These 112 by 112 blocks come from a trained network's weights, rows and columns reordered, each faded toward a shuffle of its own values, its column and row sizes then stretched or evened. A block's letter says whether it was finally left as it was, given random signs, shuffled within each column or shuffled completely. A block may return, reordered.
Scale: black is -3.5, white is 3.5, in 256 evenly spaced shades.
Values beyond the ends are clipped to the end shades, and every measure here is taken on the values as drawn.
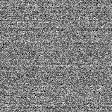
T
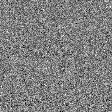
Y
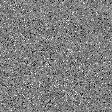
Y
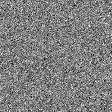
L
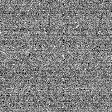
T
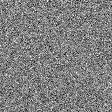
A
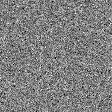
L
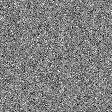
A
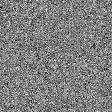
L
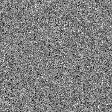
L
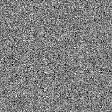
T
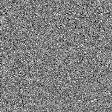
Y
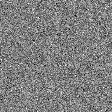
Y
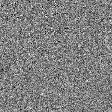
Y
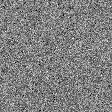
A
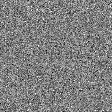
Y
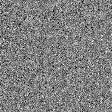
L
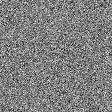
A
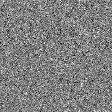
Y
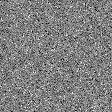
A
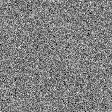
L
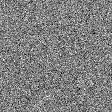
A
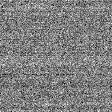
T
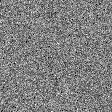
A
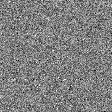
Y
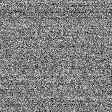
T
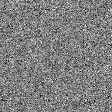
Y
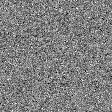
A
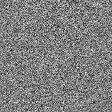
Y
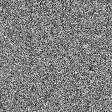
A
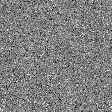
A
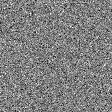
A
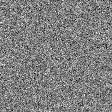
A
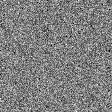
L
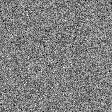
A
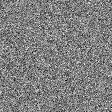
A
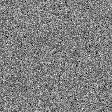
L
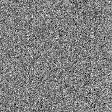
L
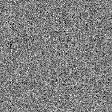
T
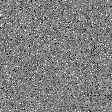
A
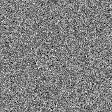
L
